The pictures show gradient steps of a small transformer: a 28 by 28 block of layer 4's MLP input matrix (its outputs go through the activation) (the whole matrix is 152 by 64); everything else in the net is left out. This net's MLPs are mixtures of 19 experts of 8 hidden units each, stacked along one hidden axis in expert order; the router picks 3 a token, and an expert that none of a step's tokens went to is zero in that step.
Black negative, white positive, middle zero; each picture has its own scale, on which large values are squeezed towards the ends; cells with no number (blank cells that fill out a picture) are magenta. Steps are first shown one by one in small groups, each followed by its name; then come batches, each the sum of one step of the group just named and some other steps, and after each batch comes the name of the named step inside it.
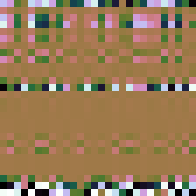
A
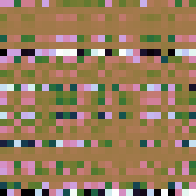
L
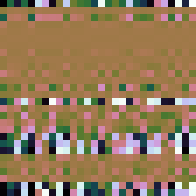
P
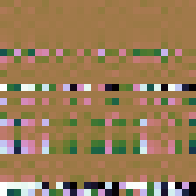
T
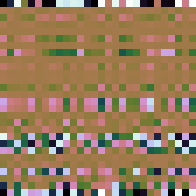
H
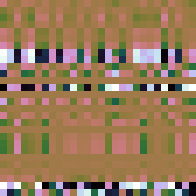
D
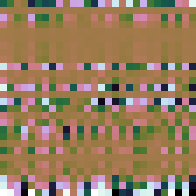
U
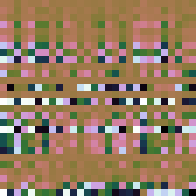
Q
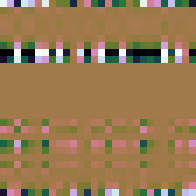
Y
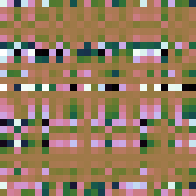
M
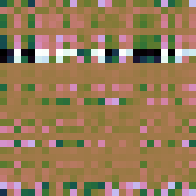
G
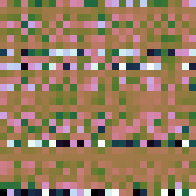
L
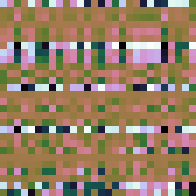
D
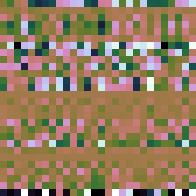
D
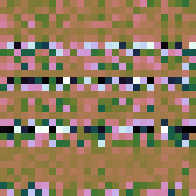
A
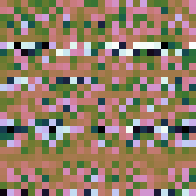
L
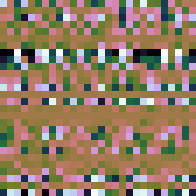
Y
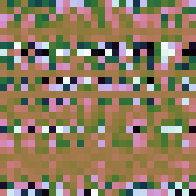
A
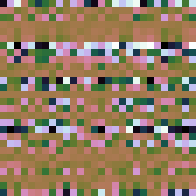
H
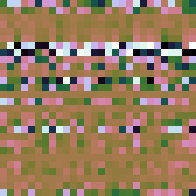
Q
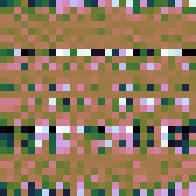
P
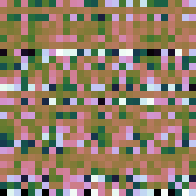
L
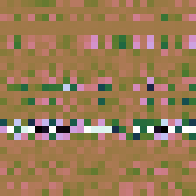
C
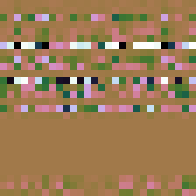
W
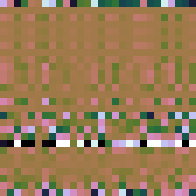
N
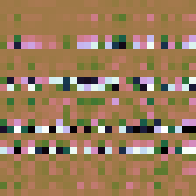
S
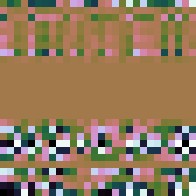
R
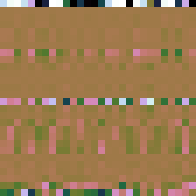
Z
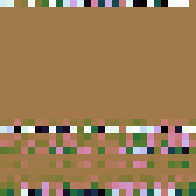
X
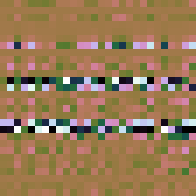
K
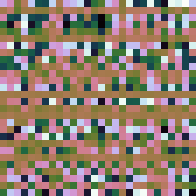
X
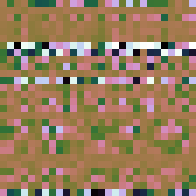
W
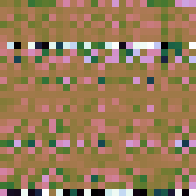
R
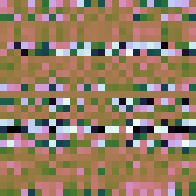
X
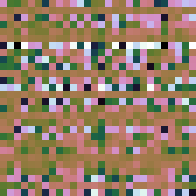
X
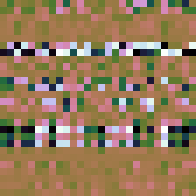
W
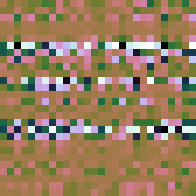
C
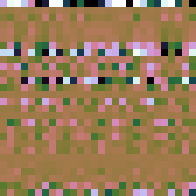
Z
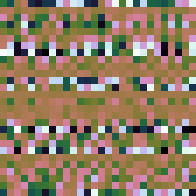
S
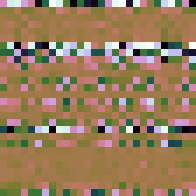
Z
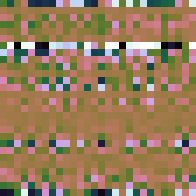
R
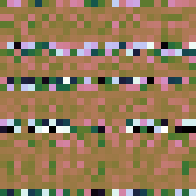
K
